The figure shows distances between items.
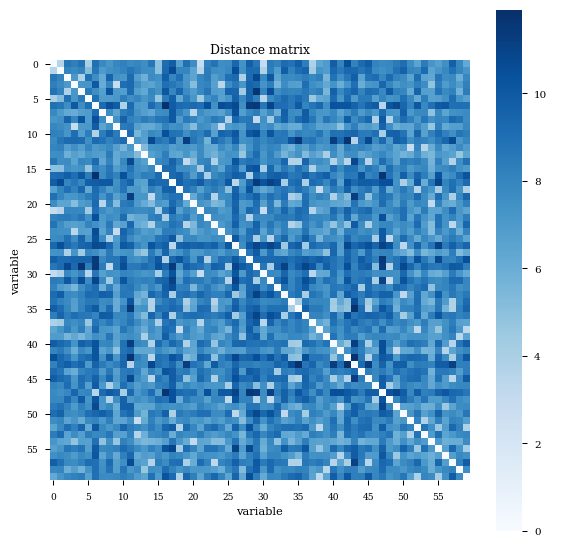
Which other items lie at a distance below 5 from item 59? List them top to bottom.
18, 38, 52, 55
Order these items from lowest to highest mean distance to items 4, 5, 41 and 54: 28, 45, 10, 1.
1, 45, 10, 28
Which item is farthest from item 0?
42
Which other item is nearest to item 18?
38
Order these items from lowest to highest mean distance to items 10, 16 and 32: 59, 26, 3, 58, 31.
3, 58, 59, 31, 26
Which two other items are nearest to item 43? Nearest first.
11, 22
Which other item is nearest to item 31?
48
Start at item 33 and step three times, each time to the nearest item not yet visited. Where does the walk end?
17
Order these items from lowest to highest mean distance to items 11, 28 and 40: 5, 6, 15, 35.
35, 5, 15, 6
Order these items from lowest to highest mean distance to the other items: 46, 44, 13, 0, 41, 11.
13, 41, 46, 0, 44, 11
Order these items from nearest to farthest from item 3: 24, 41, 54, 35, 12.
24, 54, 41, 35, 12
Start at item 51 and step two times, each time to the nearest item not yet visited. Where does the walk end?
53
